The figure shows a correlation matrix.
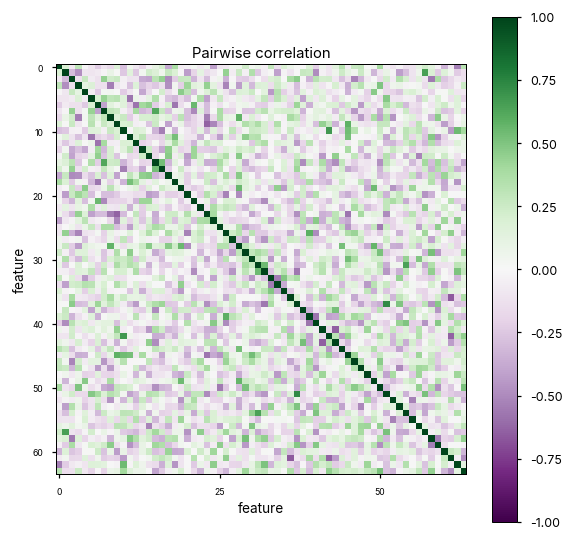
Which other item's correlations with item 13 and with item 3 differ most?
17
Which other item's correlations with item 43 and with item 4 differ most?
41
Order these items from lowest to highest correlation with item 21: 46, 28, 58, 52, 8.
8, 58, 28, 46, 52
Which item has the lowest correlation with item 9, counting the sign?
23
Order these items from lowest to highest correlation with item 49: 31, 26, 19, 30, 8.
26, 31, 30, 8, 19
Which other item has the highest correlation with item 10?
42
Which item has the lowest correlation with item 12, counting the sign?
6
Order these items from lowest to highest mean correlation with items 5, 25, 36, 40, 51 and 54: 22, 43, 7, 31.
43, 31, 22, 7
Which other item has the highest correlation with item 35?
33
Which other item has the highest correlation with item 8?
28
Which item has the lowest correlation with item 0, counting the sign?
62
